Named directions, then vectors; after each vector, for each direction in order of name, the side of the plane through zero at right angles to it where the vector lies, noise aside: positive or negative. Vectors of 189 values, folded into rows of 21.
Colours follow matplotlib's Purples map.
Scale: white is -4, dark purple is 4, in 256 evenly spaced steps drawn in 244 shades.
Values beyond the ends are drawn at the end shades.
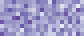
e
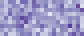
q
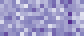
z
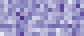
negative, positive, negative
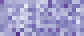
negative, negative, positive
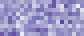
positive, negative, positive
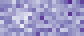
negative, negative, positive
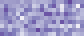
positive, negative, positive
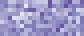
negative, negative, positive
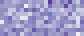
negative, negative, positive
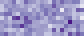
positive, positive, positive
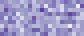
positive, negative, positive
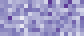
negative, negative, positive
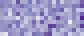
negative, negative, negative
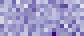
negative, positive, positive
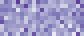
positive, negative, negative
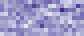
negative, positive, negative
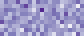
positive, negative, negative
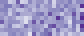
negative, negative, negative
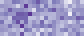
positive, positive, negative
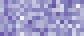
positive, negative, positive
